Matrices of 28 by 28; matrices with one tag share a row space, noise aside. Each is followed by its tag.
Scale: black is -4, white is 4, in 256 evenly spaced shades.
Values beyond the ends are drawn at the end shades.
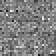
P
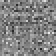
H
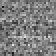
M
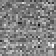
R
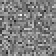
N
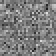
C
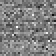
H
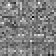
R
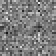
N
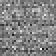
M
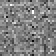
H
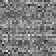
N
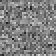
M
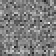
H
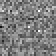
N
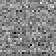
R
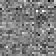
R
